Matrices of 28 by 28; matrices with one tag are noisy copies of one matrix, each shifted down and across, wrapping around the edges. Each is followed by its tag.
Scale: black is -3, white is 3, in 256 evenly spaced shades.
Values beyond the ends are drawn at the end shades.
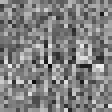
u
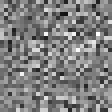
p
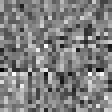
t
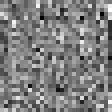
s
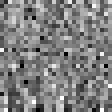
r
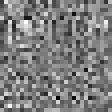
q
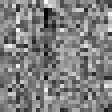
s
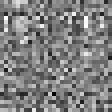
q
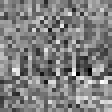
r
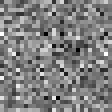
p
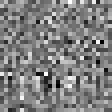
q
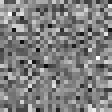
p
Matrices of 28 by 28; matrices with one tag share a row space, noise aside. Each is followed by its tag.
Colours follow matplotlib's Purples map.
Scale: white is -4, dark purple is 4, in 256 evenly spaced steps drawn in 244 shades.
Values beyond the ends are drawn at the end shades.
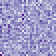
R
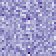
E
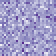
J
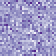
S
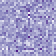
E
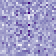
E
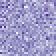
J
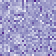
R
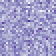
E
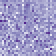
J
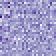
R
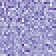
J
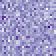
J
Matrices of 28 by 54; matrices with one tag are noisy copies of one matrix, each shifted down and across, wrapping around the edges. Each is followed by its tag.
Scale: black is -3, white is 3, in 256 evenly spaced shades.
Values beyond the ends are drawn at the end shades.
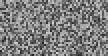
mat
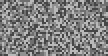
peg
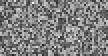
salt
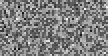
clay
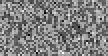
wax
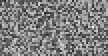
peg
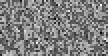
wax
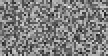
mat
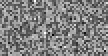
wax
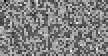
wax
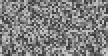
wax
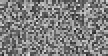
peg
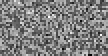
clay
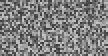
mat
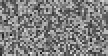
wax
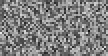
wax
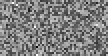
clay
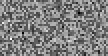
clay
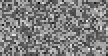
salt
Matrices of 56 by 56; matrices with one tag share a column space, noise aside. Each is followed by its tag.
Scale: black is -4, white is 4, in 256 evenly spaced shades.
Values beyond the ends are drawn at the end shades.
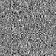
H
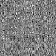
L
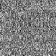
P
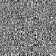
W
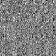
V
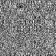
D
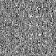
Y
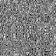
V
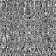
L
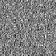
H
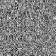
P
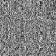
L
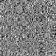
V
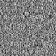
H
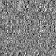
D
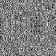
P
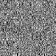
W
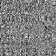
V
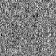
Y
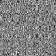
V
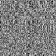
D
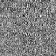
Y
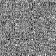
W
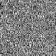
H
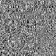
D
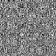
Y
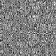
H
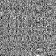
P
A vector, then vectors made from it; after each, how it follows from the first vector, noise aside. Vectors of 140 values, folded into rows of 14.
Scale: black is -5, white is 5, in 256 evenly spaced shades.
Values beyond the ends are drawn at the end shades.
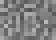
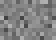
wrapped around, negated, partly zeroed.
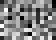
reversed, negated, scaled up.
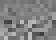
wrapped around, negated, partly zeroed.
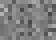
reversed, negated, partly zeroed.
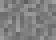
shrunk.
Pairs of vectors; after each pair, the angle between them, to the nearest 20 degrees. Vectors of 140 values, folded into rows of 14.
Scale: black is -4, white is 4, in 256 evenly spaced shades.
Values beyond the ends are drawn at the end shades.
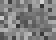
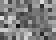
20 degrees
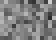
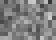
160 degrees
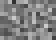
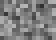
140 degrees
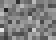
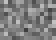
120 degrees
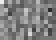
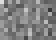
20 degrees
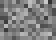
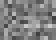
100 degrees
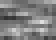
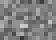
100 degrees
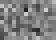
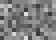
40 degrees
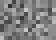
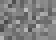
20 degrees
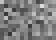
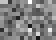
60 degrees
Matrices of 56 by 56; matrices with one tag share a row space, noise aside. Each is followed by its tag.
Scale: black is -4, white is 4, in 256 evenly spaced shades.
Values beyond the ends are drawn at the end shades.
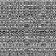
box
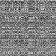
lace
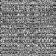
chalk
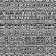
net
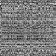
chalk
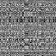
box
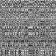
lace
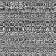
net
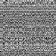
net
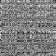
chalk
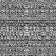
box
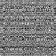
net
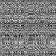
lace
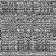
chalk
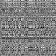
lace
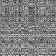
lace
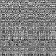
lace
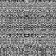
box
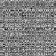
net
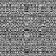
box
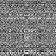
box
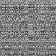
lace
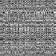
net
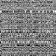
chalk
